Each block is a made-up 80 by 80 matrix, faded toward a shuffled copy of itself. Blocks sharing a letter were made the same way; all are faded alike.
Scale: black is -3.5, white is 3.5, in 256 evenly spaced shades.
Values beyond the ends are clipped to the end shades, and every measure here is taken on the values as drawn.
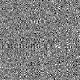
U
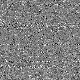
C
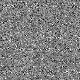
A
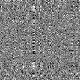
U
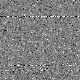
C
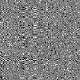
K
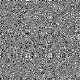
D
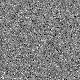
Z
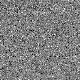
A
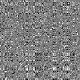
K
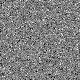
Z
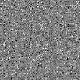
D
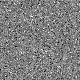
Z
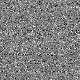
A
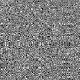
U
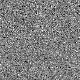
A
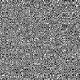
U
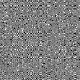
K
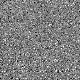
A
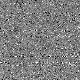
C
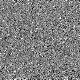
A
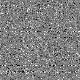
C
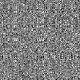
U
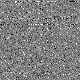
C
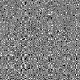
K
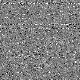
C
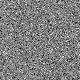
Z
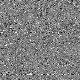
C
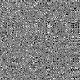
D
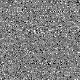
C
